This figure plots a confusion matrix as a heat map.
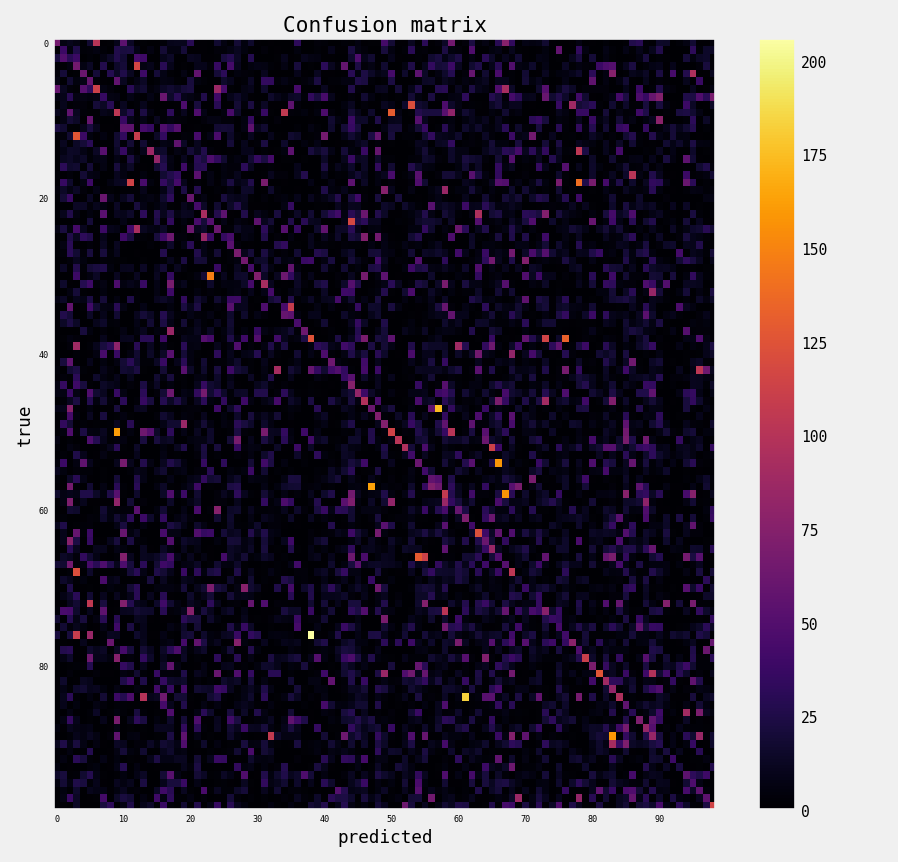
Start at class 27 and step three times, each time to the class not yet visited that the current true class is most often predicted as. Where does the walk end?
12
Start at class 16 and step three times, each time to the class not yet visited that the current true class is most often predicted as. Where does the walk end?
73
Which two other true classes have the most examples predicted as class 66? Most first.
54, 46
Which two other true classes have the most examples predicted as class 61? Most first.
84, 79
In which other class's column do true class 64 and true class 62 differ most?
2
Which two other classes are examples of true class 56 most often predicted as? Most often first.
71, 57
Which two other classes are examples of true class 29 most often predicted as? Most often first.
35, 63
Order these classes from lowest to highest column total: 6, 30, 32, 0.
0, 30, 6, 32
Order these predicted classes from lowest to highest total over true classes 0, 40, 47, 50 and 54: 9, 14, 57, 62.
14, 62, 57, 9
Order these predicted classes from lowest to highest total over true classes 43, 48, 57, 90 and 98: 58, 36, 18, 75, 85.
18, 36, 75, 58, 85
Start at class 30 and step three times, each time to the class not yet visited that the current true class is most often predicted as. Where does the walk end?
58
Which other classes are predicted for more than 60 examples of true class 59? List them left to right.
2, 9, 44, 50, 58, 88
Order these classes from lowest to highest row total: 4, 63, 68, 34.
34, 68, 4, 63
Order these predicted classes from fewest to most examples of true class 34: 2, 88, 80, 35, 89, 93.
89, 80, 88, 93, 2, 35
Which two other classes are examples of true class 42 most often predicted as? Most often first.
96, 33
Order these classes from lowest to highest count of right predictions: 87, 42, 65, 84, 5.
42, 5, 87, 65, 84
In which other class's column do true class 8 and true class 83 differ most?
53
